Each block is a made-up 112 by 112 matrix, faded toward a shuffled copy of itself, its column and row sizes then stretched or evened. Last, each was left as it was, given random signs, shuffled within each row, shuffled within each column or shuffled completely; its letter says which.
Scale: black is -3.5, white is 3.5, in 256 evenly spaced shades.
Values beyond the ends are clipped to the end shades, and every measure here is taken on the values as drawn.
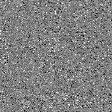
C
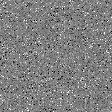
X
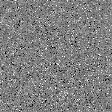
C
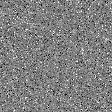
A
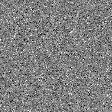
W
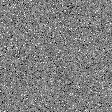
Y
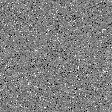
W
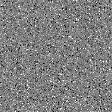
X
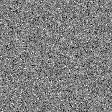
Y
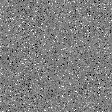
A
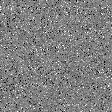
W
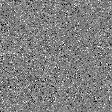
C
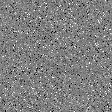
A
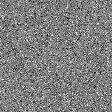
A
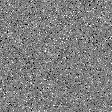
W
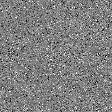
C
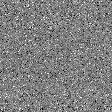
W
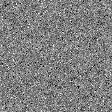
A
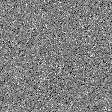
Y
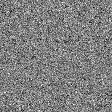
W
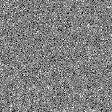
X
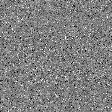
W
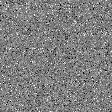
W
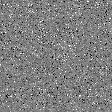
W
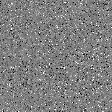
X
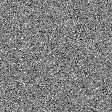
Y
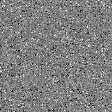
X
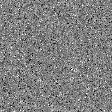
A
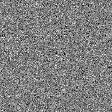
C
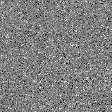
C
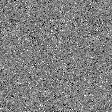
W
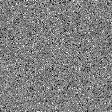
X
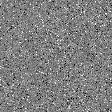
A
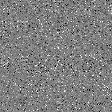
X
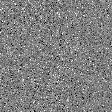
A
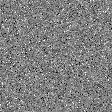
Y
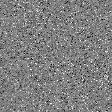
A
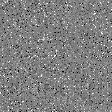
X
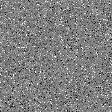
A
